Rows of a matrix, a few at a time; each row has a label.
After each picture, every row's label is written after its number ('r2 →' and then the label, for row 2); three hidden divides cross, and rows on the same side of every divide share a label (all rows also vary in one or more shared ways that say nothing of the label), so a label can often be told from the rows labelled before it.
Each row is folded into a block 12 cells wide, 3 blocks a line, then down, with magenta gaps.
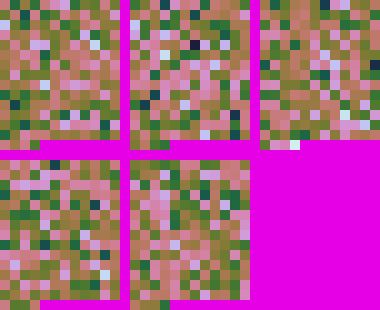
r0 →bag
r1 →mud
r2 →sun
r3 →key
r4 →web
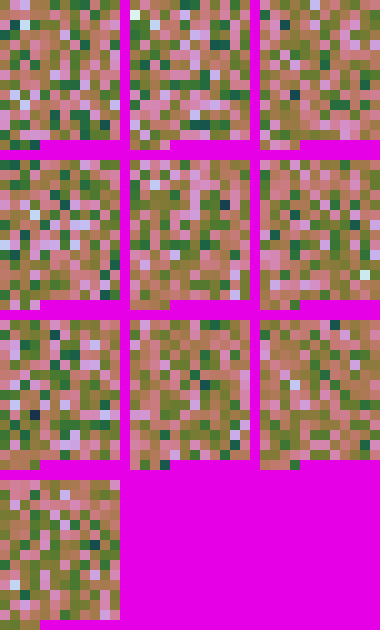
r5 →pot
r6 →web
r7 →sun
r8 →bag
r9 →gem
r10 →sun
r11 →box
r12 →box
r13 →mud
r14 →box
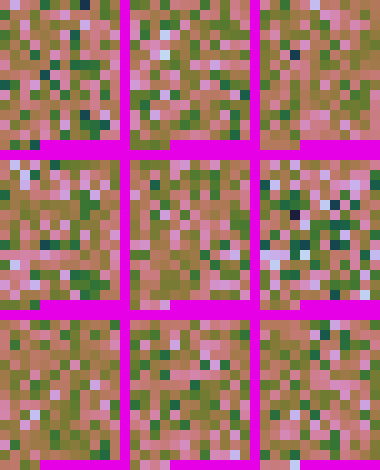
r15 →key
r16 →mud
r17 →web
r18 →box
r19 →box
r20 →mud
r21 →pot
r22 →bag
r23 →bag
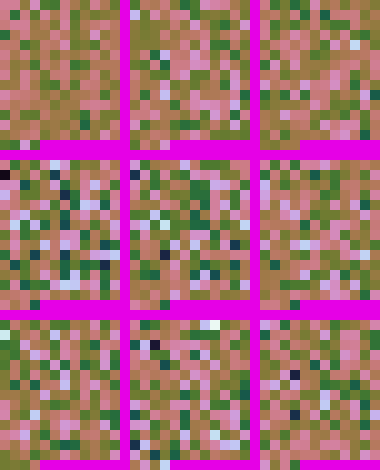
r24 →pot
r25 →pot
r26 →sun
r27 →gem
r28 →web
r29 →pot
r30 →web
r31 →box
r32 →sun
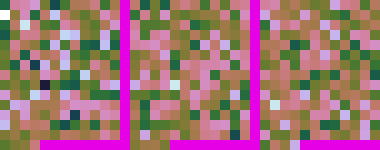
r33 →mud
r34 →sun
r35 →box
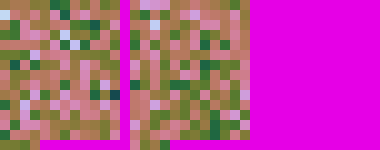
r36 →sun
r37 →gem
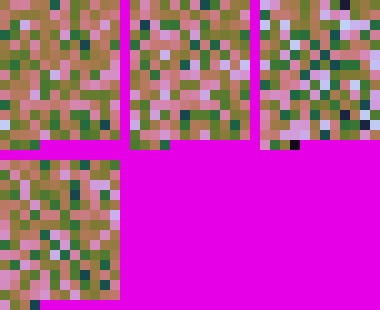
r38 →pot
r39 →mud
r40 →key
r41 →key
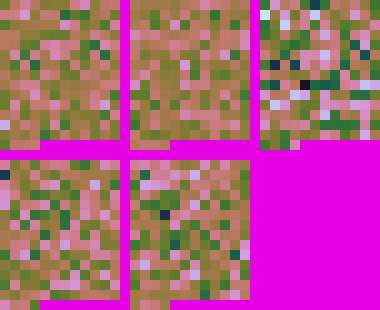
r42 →pot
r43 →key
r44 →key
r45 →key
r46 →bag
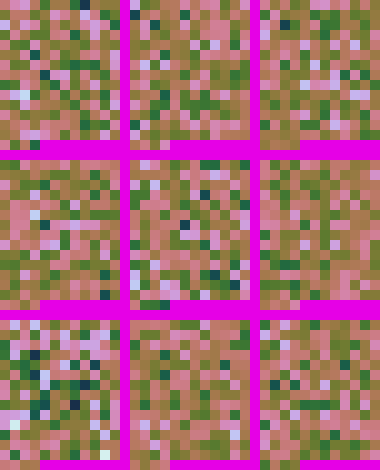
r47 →key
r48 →box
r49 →pot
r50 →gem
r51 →sun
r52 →bag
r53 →pot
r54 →key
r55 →box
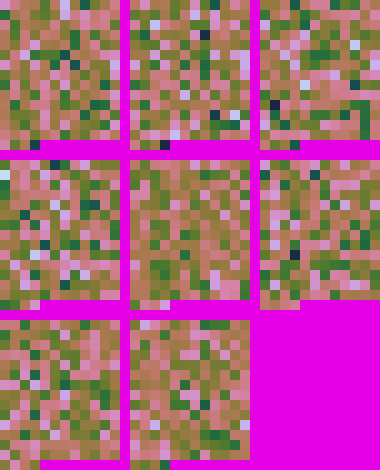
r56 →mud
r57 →bag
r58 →mud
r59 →box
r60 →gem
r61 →mud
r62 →sun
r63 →box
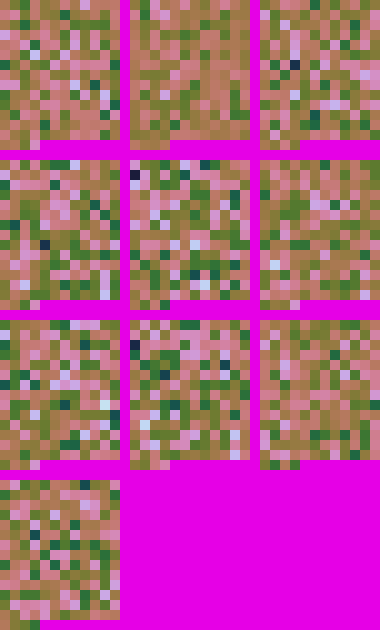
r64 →box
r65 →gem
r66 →gem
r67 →key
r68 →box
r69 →sun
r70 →key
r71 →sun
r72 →box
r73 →sun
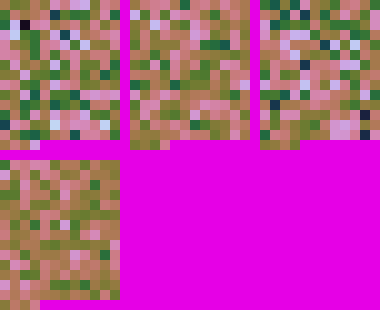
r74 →pot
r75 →gem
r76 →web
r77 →mud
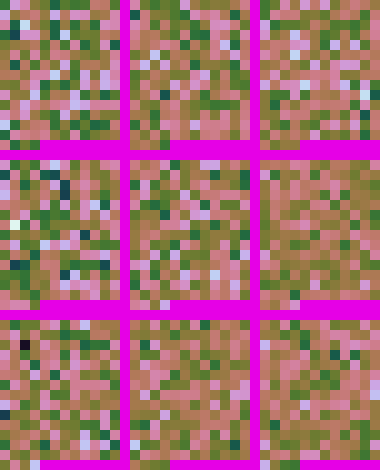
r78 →bag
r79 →sun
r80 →pot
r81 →mud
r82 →key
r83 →mud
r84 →box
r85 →gem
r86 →gem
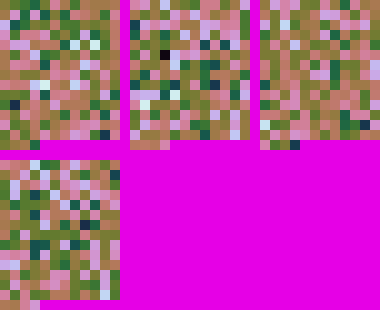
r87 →sun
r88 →mud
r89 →gem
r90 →pot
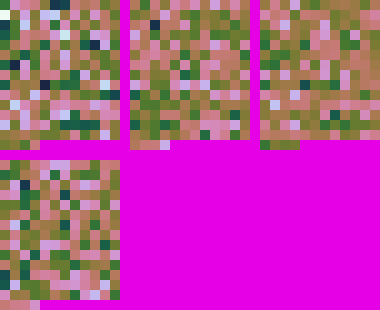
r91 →sun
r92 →gem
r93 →box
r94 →gem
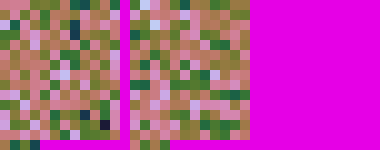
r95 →box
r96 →key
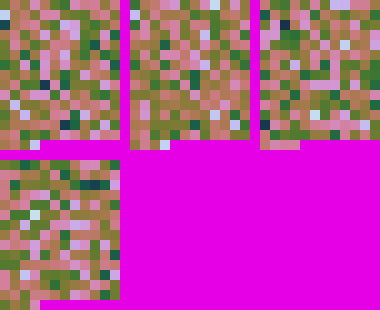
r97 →mud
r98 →gem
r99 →key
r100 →sun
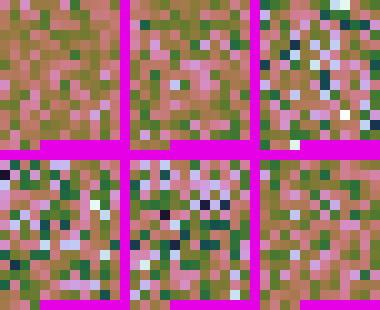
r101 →gem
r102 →sun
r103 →key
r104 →key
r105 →mud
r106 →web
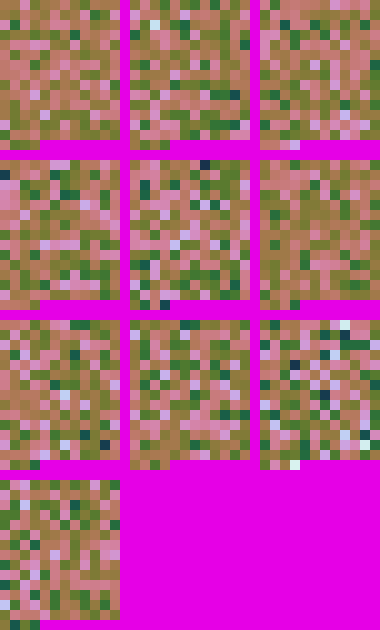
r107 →pot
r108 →web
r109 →key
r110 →pot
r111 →box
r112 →key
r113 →box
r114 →web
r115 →pot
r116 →pot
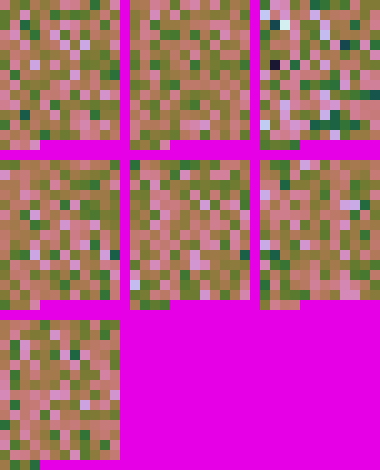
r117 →box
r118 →pot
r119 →sun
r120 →box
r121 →sun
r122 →web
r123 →key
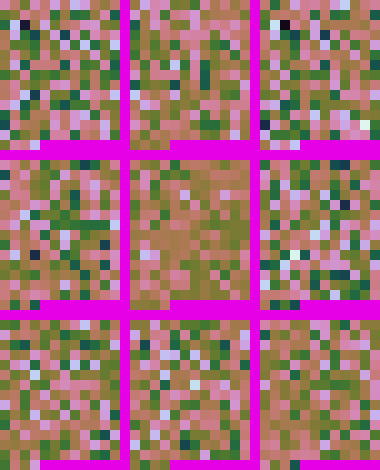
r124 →pot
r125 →mud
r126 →pot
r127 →box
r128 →box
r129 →box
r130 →box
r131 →mud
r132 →gem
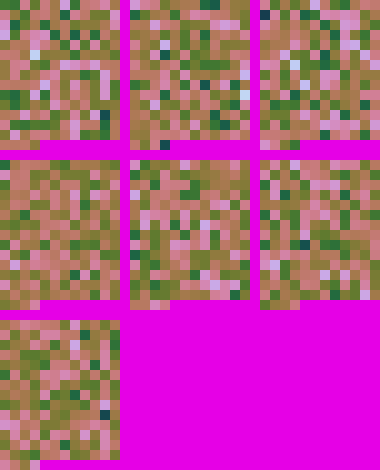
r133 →gem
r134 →bag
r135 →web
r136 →box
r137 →bag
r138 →gem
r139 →bag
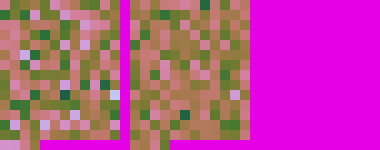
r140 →bag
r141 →mud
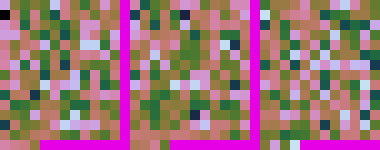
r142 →key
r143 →mud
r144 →gem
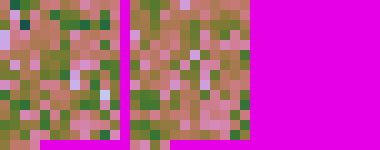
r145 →sun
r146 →bag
